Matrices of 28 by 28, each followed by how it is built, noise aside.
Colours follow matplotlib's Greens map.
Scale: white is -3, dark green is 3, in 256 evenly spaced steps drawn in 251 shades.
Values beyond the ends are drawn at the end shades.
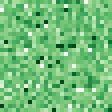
sparse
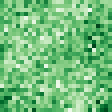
smooth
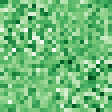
block diagonal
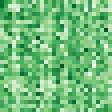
blocks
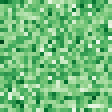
noise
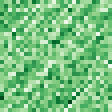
Hankel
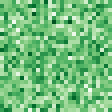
noise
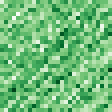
Hankel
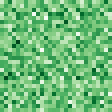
repeating columns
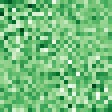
block diagonal
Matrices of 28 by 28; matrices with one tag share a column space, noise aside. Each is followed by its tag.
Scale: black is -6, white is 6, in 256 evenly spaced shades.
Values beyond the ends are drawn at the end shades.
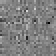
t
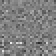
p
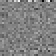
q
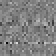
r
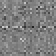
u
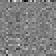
q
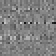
t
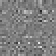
p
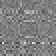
p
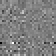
p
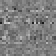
t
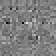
t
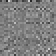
q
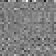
q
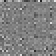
q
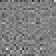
q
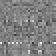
r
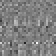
r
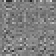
q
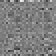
q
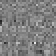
r
